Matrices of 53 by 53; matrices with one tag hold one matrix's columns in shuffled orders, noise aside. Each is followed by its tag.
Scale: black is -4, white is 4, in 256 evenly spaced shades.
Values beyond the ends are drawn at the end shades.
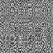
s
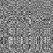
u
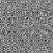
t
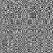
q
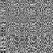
s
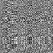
u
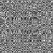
t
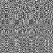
q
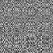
s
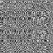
t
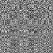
q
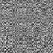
s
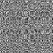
t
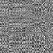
s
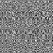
t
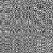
q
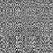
s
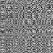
q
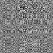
q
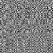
q
